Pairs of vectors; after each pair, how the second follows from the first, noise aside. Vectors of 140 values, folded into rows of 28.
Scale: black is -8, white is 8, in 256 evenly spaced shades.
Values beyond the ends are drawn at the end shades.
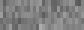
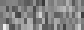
reversed, negated, scaled up.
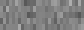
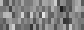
wrapped around, scaled up.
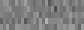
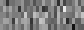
wrapped around, scaled up.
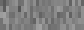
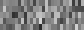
wrapped around, negated, scaled up.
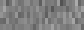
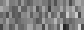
wrapped around, scaled up.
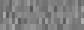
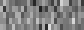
wrapped around, negated, scaled up.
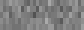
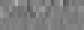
wrapped around, negated, partly zeroed.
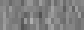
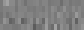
wrapped around, negated, partly zeroed.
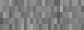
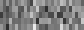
wrapped around, negated, scaled up.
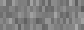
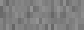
reversed, negated, shrunk.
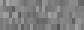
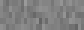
reversed, negated, shrunk.
